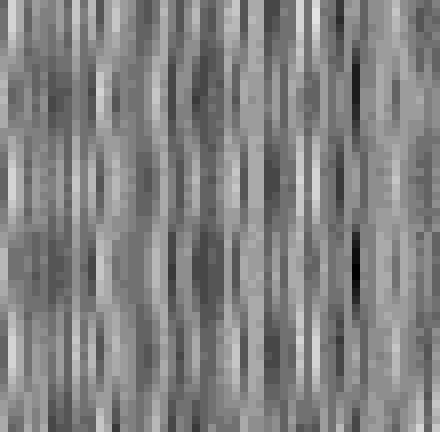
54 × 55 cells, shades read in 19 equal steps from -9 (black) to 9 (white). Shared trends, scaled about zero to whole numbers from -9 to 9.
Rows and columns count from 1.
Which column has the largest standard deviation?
45
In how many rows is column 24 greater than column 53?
33
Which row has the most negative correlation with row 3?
54
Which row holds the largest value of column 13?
12
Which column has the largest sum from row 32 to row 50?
38
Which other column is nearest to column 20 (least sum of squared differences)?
1
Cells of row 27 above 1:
18
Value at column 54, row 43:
-2
